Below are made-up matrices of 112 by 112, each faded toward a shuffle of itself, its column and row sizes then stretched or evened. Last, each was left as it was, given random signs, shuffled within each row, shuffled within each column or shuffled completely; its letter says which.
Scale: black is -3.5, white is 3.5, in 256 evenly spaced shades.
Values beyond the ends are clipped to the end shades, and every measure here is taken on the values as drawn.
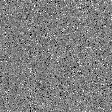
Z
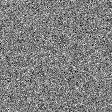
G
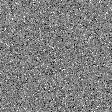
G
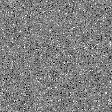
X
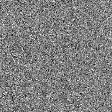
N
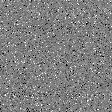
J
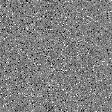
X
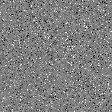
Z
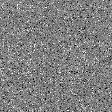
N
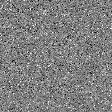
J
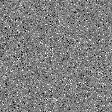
Z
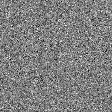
J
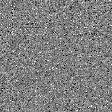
X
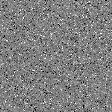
Z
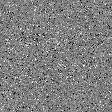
J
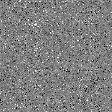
N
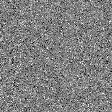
Z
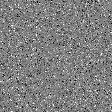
Z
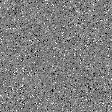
N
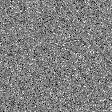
G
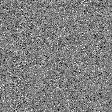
Z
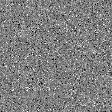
N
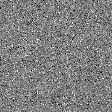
N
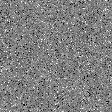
Z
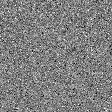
G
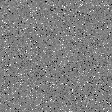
Z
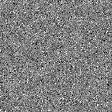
X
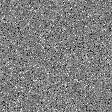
G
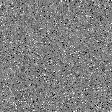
G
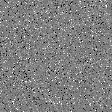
N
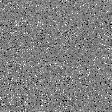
X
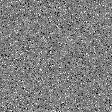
Z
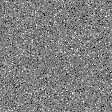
G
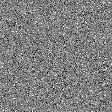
N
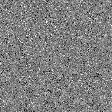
Z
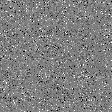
N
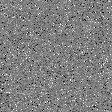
G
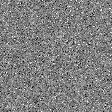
J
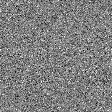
J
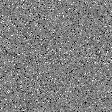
J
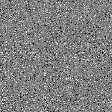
X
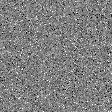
Z
